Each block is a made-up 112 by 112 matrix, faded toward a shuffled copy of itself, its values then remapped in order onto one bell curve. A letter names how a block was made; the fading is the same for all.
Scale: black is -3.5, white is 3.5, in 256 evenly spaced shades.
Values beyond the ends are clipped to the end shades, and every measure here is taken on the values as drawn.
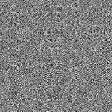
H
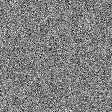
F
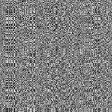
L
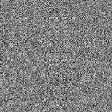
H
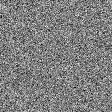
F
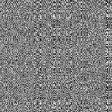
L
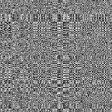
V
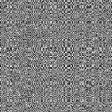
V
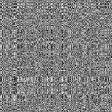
L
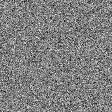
F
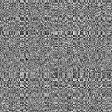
V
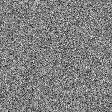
F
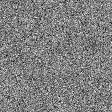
F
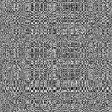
V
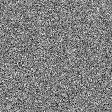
F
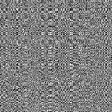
V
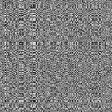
V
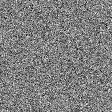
F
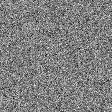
F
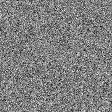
F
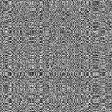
V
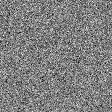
F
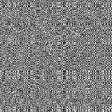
V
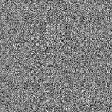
H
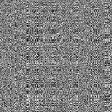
L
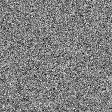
F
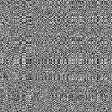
V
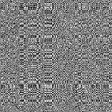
V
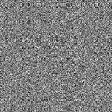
H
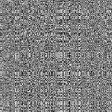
L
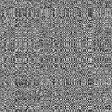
V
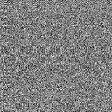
H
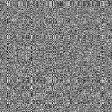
L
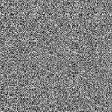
H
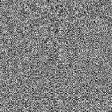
H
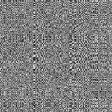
L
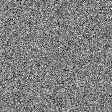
F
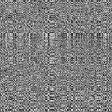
V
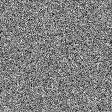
F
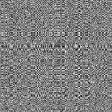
V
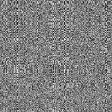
L
